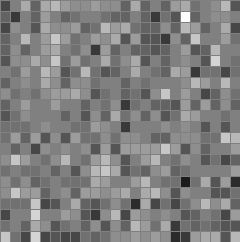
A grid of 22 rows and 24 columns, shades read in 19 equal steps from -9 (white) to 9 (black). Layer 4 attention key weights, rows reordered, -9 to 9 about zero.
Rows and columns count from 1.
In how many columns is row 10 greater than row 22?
12
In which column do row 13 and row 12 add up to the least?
24
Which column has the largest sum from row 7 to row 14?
13
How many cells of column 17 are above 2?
2
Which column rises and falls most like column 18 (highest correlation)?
6
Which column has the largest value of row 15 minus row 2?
19
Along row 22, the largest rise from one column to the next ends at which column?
5
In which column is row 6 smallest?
22
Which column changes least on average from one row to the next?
15
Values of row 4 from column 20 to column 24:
-5 0 0 -2 1
